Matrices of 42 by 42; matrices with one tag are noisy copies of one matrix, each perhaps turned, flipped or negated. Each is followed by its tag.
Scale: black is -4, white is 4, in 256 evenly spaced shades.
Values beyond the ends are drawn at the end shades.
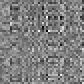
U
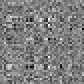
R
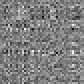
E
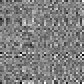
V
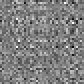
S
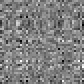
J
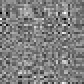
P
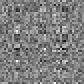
R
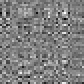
P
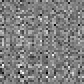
S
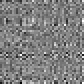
V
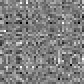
J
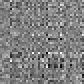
U
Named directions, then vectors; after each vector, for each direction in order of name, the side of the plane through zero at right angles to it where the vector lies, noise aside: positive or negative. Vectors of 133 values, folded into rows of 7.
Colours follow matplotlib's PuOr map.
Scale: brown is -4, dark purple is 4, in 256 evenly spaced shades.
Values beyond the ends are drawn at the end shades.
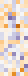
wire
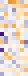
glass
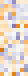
negative, positive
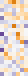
positive, negative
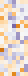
negative, positive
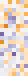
positive, positive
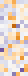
positive, negative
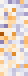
negative, negative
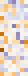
negative, positive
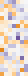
negative, positive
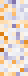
negative, positive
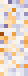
negative, negative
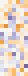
positive, positive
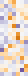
positive, negative
